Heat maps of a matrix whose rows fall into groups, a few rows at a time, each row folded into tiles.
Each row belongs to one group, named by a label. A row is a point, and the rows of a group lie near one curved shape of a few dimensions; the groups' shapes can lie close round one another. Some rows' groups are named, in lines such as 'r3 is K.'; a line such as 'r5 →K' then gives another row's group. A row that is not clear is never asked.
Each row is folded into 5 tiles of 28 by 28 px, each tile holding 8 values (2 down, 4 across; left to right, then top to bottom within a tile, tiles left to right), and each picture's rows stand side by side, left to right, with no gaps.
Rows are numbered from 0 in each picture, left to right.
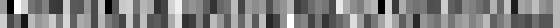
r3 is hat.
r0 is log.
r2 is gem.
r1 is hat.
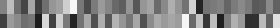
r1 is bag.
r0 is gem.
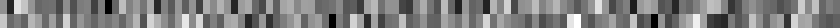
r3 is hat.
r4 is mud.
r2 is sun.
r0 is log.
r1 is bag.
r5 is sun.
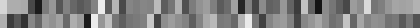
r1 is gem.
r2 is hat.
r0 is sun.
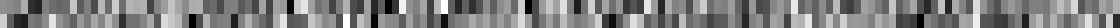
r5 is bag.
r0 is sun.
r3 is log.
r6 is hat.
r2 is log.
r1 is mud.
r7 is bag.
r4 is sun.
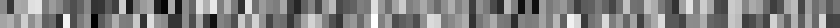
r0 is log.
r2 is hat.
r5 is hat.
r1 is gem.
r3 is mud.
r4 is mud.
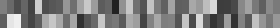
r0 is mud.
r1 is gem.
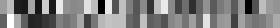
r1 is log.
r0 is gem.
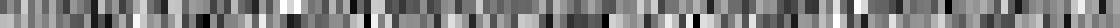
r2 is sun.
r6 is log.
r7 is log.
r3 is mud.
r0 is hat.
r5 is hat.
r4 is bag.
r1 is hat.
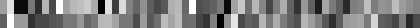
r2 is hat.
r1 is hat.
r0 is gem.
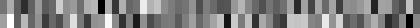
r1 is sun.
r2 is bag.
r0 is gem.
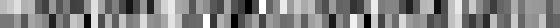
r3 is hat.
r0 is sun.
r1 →log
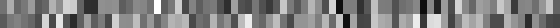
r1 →gem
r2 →bag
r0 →gem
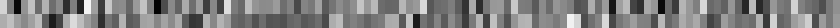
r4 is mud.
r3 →bag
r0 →sun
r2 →bag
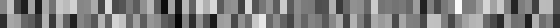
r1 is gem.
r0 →gem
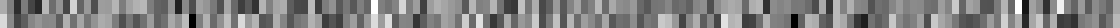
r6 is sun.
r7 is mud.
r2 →hat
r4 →gem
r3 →gem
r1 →mud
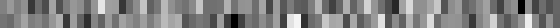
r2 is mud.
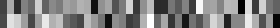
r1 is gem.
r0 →bag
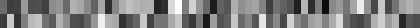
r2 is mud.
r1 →hat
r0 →mud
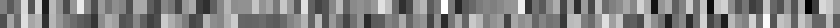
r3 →log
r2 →log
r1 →hat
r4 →bag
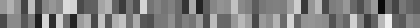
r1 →bag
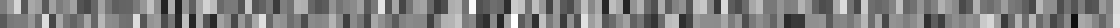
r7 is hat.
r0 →gem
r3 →hat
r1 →gem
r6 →log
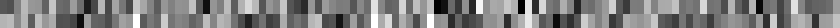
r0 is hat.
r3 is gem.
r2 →hat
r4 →hat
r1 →hat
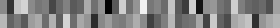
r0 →log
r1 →bag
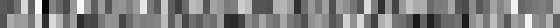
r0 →mud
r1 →log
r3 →bag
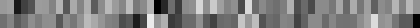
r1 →gem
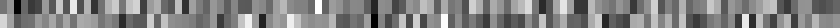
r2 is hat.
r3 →log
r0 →sun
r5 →gem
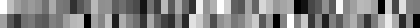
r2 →gem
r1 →bag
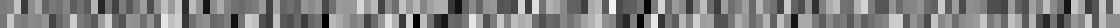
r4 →hat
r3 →sun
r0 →gem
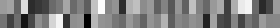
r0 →log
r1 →log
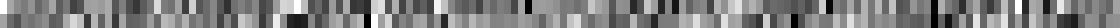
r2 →sun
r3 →log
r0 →sun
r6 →hat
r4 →mud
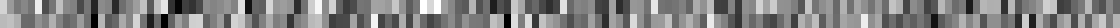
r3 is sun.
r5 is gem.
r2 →hat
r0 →hat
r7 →gem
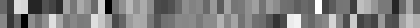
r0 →log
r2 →mud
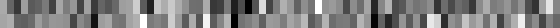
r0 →hat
